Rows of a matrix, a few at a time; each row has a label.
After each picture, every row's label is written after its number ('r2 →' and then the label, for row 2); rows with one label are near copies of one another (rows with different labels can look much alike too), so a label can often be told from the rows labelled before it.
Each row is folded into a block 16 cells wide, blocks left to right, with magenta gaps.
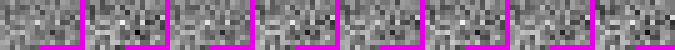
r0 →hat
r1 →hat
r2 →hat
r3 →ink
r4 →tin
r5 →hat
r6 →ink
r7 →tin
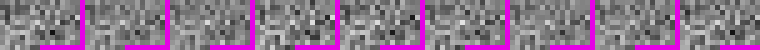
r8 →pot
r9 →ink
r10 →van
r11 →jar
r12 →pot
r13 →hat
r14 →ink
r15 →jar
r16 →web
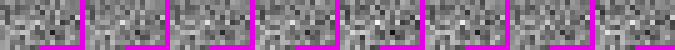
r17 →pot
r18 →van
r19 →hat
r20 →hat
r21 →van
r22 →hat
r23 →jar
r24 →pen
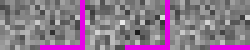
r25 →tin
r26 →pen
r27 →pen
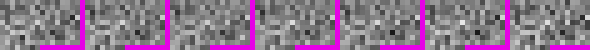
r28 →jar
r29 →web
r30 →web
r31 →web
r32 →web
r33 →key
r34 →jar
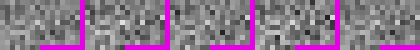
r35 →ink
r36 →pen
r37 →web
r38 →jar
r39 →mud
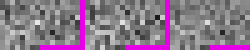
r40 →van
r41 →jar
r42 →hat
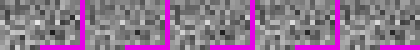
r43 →hat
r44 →hat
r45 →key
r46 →hat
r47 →hat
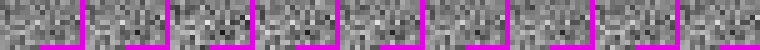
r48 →web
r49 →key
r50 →ink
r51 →key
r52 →van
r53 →van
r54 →mud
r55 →key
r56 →ink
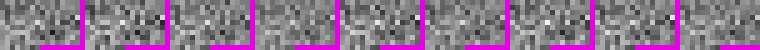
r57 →ink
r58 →tin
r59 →key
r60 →pen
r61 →pen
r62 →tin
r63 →van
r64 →pen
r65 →pen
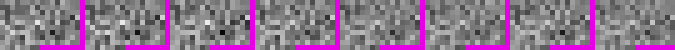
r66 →key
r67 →key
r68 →ink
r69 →jar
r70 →web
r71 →web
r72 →pot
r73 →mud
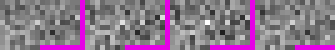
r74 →mud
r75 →jar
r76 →van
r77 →web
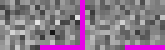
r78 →pen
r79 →web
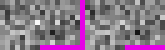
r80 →van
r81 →web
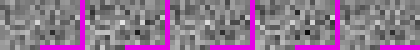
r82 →key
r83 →hat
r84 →ink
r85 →tin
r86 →pot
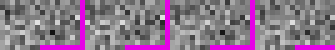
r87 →web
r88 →tin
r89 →pot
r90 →mud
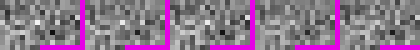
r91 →van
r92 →hat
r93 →ink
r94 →ink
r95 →pot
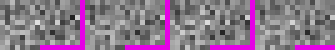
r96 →jar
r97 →pot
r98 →tin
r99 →mud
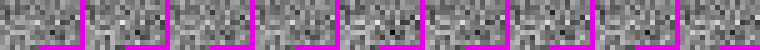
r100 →hat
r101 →van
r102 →jar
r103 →van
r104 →ink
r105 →hat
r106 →jar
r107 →web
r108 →pot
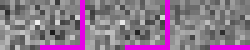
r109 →web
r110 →ink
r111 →pot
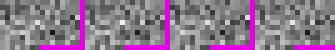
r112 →pot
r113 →hat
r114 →pen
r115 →hat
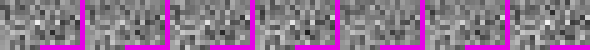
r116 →van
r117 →mud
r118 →key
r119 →mud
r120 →ink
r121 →mud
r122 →jar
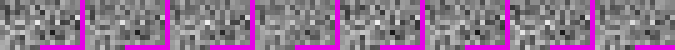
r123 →tin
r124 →van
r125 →ink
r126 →pot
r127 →van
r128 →mud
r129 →key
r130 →hat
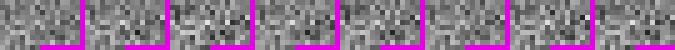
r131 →jar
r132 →mud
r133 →pot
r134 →van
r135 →pot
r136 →jar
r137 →jar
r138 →hat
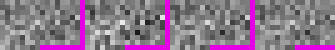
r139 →jar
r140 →mud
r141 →ink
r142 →pot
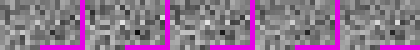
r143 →jar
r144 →web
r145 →hat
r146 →hat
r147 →hat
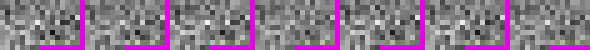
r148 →mud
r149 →mud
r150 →hat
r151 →pot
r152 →pen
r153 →mud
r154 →hat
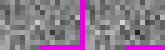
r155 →web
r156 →mud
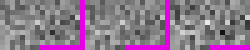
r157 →mud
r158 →key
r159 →van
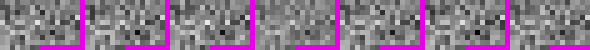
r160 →tin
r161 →pot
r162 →ink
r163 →van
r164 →tin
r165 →tin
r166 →tin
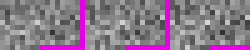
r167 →hat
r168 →mud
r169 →tin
